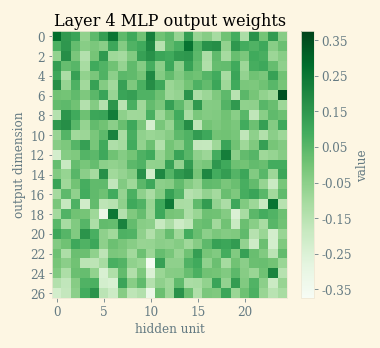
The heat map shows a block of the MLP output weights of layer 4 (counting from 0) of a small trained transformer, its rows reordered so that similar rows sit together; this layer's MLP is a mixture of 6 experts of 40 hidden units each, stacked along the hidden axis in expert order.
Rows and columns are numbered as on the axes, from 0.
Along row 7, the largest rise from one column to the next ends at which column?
6
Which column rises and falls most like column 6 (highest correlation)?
1
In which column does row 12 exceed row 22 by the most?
5
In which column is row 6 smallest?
19
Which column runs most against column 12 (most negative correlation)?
7
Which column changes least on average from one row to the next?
2
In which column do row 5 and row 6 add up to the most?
24
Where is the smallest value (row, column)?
23, 10
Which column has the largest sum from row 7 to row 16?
18
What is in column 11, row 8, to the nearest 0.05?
-0.1
